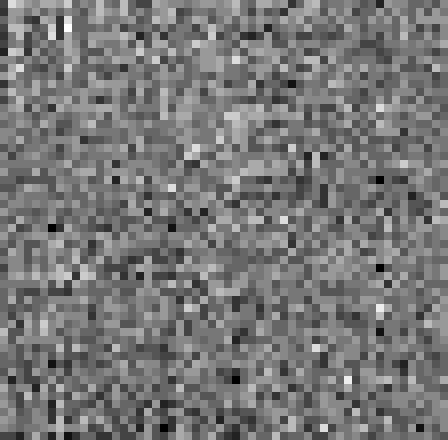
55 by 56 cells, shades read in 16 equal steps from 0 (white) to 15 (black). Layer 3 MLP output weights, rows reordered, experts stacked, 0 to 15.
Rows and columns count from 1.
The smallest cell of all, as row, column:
4, 9
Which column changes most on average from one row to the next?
48
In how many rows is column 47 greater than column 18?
24
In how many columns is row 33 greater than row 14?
30
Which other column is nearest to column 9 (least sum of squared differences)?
3
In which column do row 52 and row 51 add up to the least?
8
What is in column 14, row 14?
5
